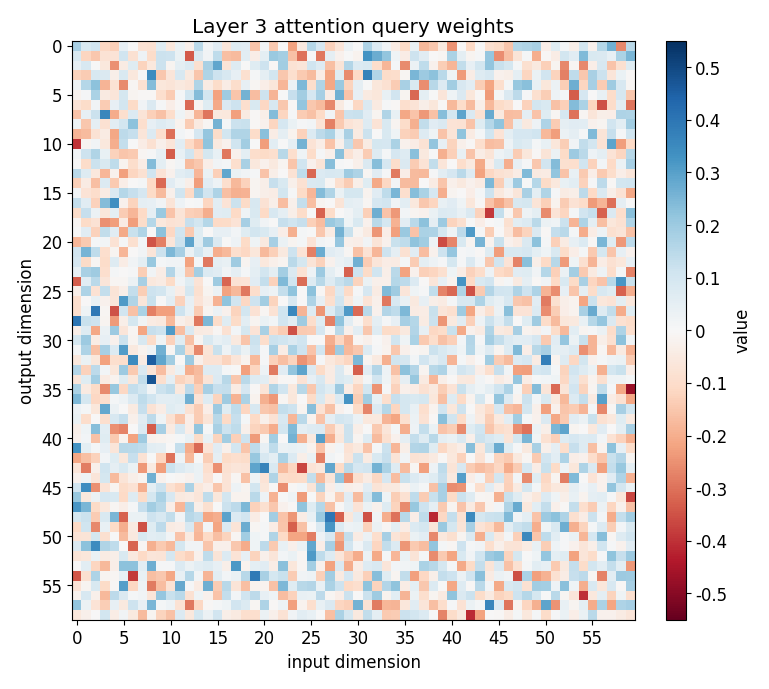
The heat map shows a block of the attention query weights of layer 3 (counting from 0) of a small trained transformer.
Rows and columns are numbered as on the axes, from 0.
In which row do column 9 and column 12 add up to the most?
32
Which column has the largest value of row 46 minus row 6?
56
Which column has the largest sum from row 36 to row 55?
58
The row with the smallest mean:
6
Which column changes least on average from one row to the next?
11
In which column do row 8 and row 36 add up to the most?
45
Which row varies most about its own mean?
48
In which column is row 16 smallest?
57
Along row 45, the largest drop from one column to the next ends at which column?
2
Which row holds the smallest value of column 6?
54
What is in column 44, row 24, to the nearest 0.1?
0.1
